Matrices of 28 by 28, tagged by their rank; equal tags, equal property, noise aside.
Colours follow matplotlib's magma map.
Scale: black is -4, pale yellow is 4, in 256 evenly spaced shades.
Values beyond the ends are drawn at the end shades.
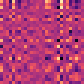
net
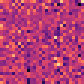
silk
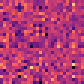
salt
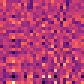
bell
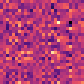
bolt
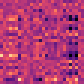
net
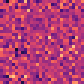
silk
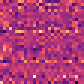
bolt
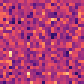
salt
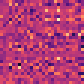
bolt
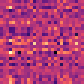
net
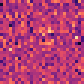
salt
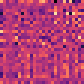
bolt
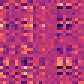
net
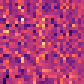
salt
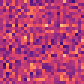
silk
